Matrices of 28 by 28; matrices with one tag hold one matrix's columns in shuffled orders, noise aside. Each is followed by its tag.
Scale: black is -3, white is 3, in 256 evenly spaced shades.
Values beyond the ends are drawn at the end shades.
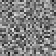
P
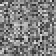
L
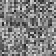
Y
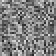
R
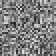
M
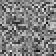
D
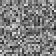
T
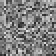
M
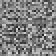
P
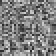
R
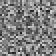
T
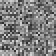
R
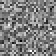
D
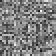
R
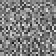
D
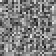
Y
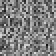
Y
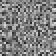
D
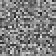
P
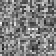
Y
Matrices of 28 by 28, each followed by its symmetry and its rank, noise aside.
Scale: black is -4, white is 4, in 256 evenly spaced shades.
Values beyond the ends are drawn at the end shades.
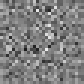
antisymmetric, rank six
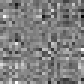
antisymmetric, rank four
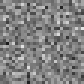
no symmetry, rank six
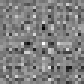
symmetric, rank three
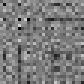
symmetric, rank four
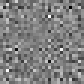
antisymmetric, rank four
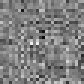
antisymmetric, rank four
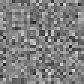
antisymmetric, rank six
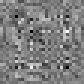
symmetric, rank four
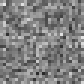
no symmetry, rank six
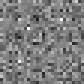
symmetric, rank six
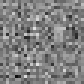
no symmetry, rank six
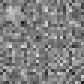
symmetric, rank six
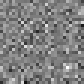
symmetric, rank six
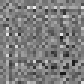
symmetric, rank four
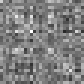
symmetric, rank three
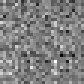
antisymmetric, rank six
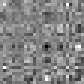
symmetric, rank three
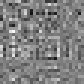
antisymmetric, rank four
